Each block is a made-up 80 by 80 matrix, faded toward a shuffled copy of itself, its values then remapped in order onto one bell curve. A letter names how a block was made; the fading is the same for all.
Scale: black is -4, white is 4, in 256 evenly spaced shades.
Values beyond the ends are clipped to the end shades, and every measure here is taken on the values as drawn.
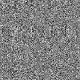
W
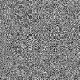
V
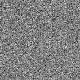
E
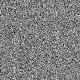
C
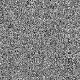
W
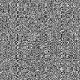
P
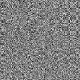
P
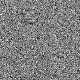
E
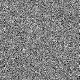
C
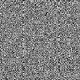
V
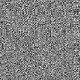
V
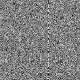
W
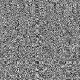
V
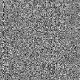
W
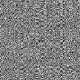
P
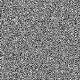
W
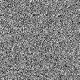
E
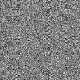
W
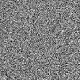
E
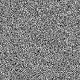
E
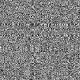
V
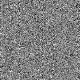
C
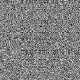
V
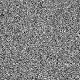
E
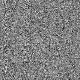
C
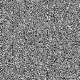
C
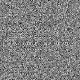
W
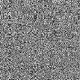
W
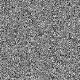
C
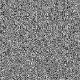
W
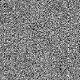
W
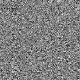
W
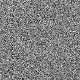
C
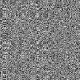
P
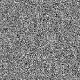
E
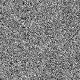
E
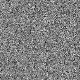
C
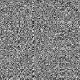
V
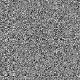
W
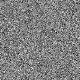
C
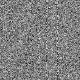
C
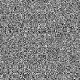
V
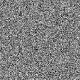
E
